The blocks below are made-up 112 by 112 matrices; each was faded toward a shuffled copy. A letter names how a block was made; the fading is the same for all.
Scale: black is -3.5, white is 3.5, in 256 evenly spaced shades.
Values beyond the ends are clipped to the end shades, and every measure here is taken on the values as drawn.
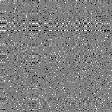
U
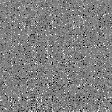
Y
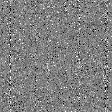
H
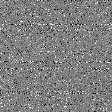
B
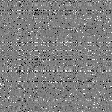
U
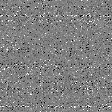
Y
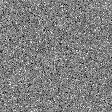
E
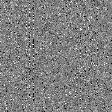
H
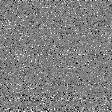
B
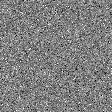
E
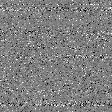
B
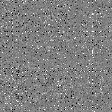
Y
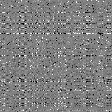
U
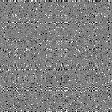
U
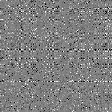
U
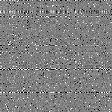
U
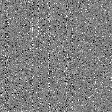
H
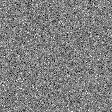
E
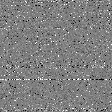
B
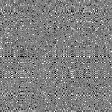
U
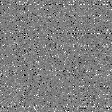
Y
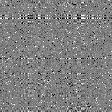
U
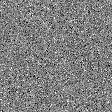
E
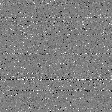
B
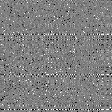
U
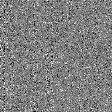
H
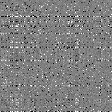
U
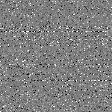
B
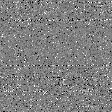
B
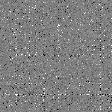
Y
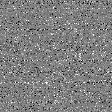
B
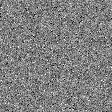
E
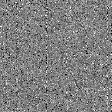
H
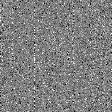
H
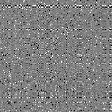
U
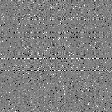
U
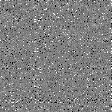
Y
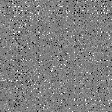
Y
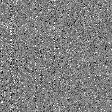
H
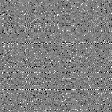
U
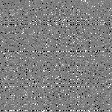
U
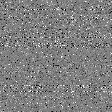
B
